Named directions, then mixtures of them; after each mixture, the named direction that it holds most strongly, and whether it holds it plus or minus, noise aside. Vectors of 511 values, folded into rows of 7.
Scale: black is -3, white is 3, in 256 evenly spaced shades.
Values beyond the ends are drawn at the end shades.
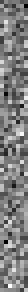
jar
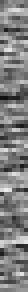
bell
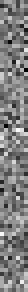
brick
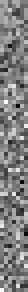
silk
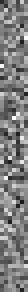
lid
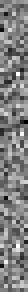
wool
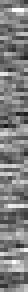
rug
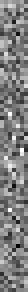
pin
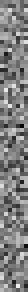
silk, plus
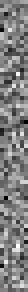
wool, plus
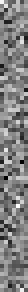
lid, minus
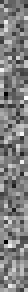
jar, plus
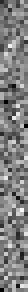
silk, minus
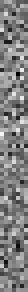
wool, minus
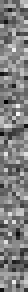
silk, minus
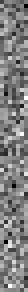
jar, plus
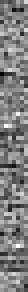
rug, minus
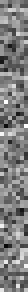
silk, plus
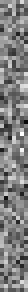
wool, plus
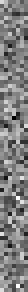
lid, minus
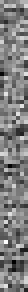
jar, minus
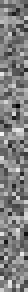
silk, plus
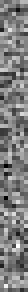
wool, plus
